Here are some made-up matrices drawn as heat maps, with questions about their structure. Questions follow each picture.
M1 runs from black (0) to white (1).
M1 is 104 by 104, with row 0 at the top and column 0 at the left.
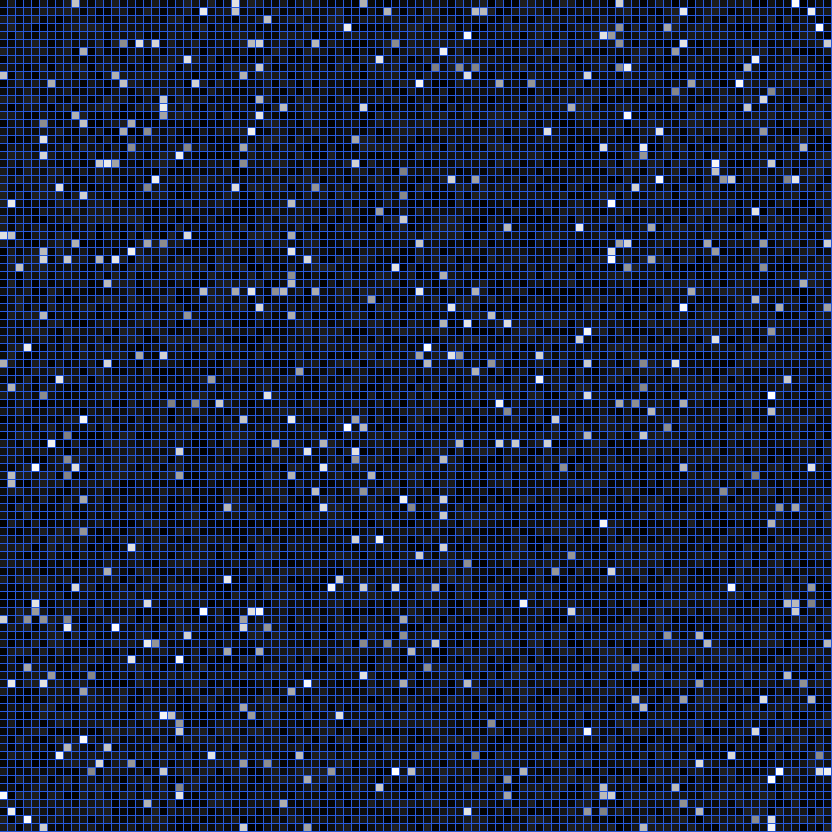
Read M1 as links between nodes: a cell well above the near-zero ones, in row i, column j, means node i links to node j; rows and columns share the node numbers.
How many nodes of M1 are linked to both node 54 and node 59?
1
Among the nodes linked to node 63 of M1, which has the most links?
node 99
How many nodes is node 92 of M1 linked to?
1
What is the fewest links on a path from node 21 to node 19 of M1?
4
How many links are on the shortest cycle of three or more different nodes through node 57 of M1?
6
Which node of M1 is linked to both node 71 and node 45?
node 13
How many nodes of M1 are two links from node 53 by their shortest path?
8
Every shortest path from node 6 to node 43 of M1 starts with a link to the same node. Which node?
node 84
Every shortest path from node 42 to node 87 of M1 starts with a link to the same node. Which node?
node 89
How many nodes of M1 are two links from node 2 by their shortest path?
3
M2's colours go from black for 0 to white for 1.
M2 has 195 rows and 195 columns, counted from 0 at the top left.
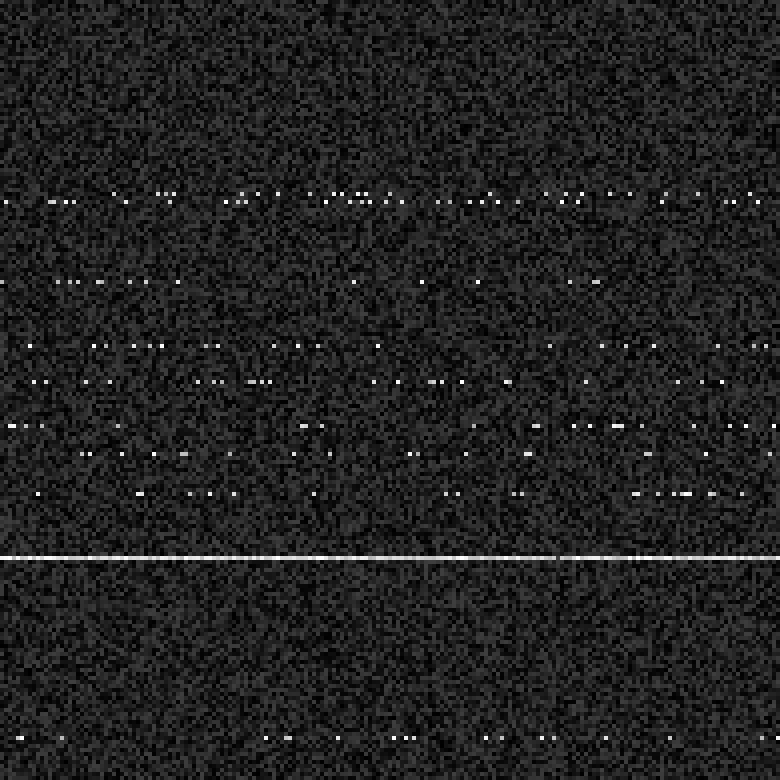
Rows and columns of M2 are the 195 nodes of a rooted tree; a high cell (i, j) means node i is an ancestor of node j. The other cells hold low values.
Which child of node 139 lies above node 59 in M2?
50
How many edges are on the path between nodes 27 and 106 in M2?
3
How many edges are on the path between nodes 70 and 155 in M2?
3
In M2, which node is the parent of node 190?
184
